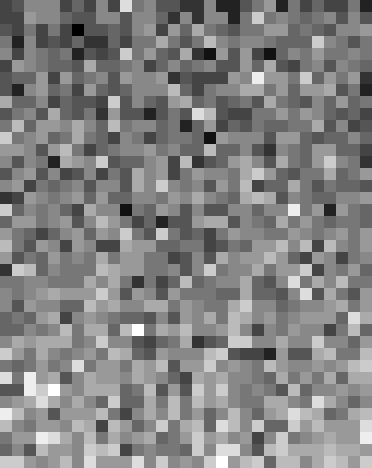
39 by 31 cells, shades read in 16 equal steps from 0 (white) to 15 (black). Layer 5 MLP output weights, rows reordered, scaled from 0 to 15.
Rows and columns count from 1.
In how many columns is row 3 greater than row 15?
17
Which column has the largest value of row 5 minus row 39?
18
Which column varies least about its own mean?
29
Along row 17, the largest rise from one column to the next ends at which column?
24
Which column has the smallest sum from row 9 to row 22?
1
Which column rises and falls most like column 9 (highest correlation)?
6
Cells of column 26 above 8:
10
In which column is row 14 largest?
5
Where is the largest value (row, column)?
3, 7
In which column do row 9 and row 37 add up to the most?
22
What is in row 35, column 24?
5
